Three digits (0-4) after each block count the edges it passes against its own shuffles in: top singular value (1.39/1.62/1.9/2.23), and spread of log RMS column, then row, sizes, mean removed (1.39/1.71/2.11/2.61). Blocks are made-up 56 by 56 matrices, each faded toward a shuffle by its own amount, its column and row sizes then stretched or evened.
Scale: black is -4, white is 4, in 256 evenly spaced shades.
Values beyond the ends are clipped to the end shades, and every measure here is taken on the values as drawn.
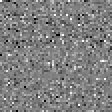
0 0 3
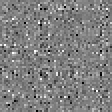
2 2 2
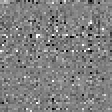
1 2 4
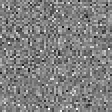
4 0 0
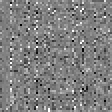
3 4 0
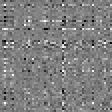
4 3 4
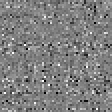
0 2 3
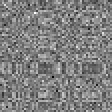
4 1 0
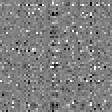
3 2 3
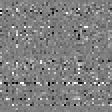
1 2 4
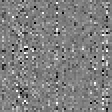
2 4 1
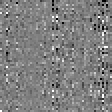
3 4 0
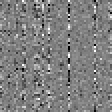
4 4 0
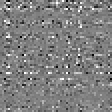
3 2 4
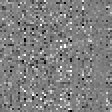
0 4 0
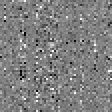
0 4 1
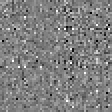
1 3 2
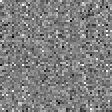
2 2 1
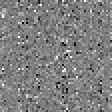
0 3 0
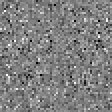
1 1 1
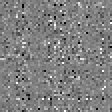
0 3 2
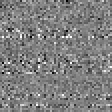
1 1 4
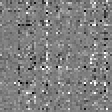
1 4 3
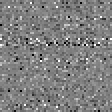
1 1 4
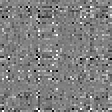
4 3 4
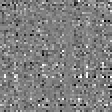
2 3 3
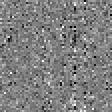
1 3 0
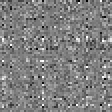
2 3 3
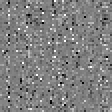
2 3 0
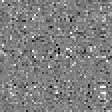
2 1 2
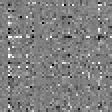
3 3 3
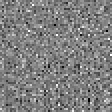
3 0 0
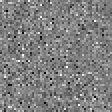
2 1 0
